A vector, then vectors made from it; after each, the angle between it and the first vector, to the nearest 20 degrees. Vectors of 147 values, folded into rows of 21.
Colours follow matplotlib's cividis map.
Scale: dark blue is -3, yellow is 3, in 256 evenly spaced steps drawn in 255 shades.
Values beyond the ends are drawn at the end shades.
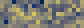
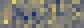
140 degrees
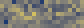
20 degrees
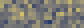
40 degrees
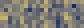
100 degrees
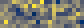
160 degrees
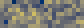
20 degrees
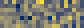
120 degrees
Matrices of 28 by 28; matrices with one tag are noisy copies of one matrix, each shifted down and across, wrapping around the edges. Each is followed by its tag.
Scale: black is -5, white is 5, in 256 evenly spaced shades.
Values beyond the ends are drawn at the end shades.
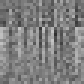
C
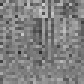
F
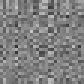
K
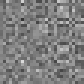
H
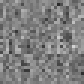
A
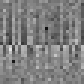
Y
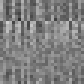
Y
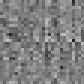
A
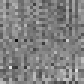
F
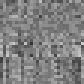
F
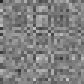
H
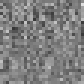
A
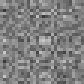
H
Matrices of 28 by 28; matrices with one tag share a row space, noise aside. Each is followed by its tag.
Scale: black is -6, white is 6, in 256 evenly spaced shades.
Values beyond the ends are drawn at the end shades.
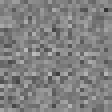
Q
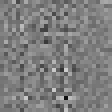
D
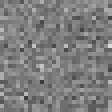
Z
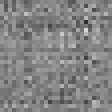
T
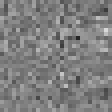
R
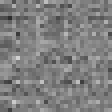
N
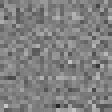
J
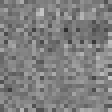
Z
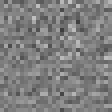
R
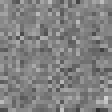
R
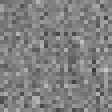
J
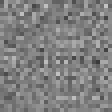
J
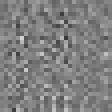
D
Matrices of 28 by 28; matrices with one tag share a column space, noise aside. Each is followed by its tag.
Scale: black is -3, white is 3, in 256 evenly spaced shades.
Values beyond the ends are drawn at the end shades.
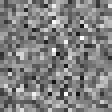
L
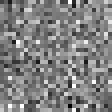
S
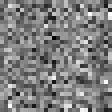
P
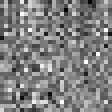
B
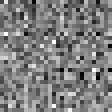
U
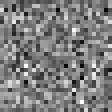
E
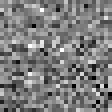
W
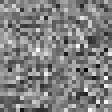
W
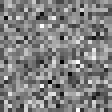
P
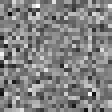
P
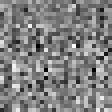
W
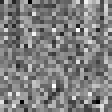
B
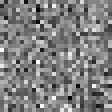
S
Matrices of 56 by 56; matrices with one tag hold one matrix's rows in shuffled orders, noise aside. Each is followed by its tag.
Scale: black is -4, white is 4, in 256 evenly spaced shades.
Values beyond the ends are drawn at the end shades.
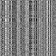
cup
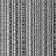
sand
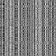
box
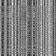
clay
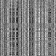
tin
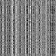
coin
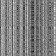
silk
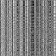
silk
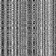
clay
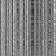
silk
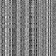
cup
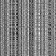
tin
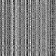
coin
